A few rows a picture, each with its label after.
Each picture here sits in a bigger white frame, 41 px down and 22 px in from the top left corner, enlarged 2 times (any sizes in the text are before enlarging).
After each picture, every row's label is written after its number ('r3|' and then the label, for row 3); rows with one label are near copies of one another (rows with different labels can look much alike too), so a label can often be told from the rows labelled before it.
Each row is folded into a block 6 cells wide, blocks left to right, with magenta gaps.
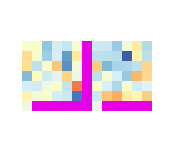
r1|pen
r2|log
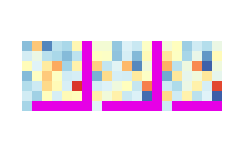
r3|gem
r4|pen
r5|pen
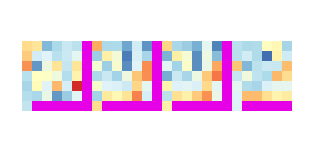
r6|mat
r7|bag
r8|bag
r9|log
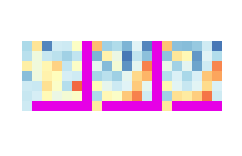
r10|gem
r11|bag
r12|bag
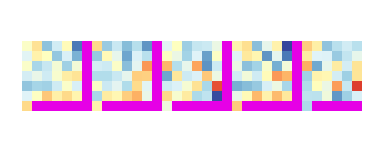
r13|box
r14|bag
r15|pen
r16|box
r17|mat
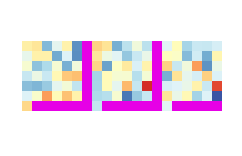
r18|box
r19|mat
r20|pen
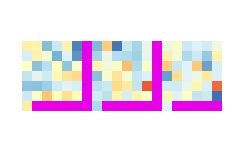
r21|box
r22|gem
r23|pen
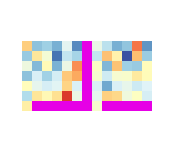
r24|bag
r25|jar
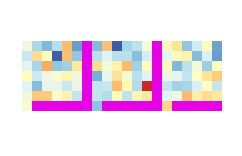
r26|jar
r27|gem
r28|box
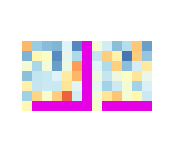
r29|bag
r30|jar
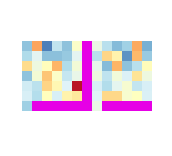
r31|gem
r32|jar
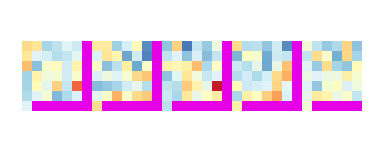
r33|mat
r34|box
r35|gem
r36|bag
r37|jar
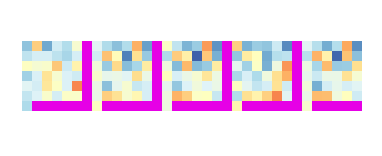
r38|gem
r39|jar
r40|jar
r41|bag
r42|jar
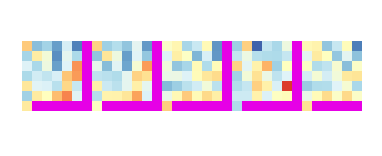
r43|bag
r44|bag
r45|box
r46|gem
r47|box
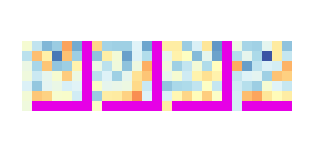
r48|jar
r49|bag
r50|box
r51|log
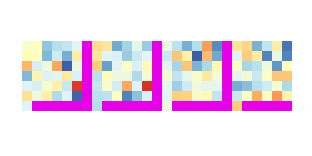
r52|pen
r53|mat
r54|jar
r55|box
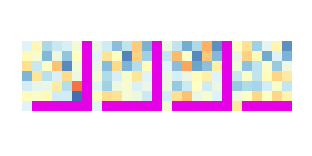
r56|pen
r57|jar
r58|jar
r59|box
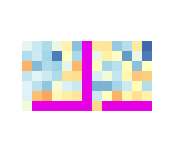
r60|log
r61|box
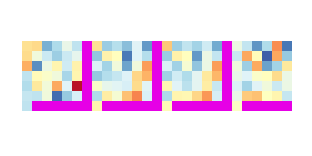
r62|mat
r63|bag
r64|bag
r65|jar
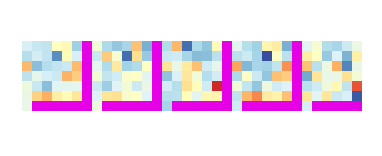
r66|log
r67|jar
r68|gem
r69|log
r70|pen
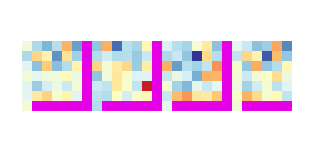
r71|jar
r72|gem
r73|log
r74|jar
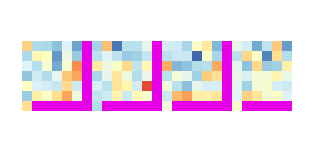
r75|bag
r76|gem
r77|log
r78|jar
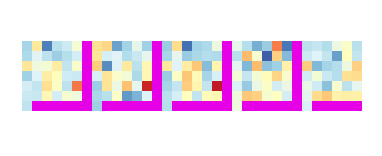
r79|gem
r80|mat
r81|gem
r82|jar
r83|log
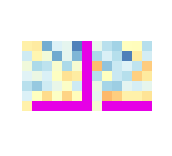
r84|box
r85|log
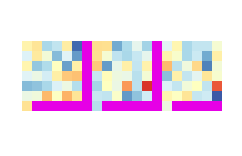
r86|box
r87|mat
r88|pen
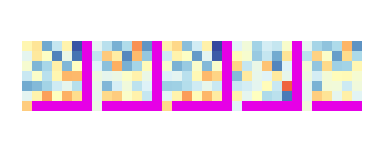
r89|box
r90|jar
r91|box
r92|pen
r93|jar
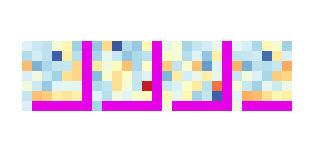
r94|log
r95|gem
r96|pen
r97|log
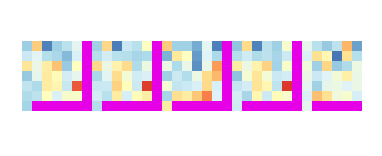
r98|gem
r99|gem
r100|bag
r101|gem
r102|jar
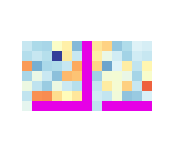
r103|log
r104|mat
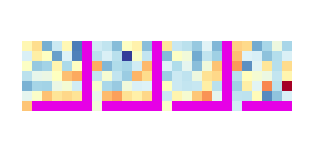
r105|box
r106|log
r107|bag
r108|mat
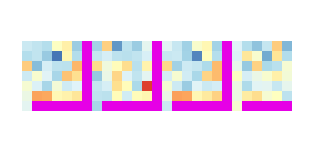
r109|log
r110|gem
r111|log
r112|jar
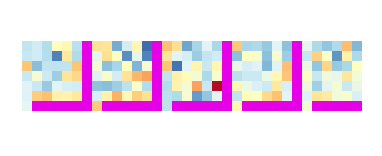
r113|log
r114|box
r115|mat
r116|bag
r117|jar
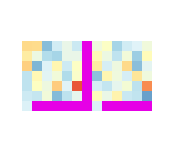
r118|mat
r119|pen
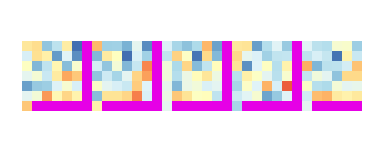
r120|box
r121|bag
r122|jar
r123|mat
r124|log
